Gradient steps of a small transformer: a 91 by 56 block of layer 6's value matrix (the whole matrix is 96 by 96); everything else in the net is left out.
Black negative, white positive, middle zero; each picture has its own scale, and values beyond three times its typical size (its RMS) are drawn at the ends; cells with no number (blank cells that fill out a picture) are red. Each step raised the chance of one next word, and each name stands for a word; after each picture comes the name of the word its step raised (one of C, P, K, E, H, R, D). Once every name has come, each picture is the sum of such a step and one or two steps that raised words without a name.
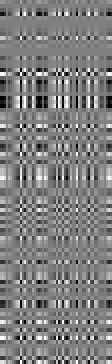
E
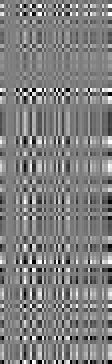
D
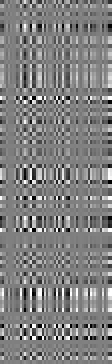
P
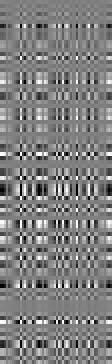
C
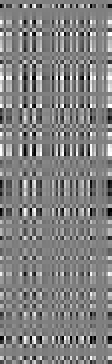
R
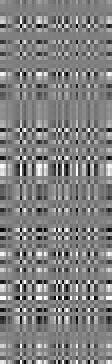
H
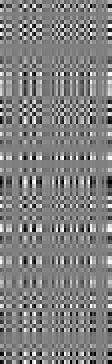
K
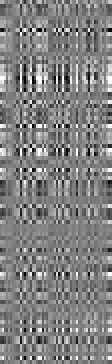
R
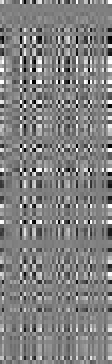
H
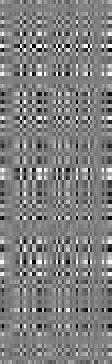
D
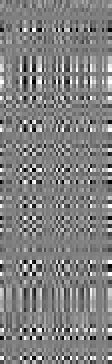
P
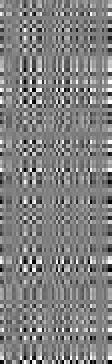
D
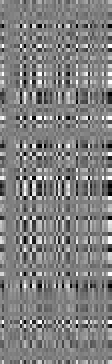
C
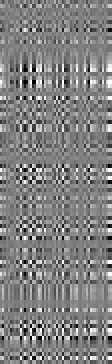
P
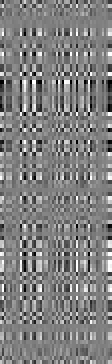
E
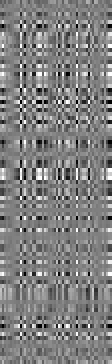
P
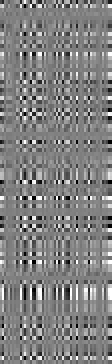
P
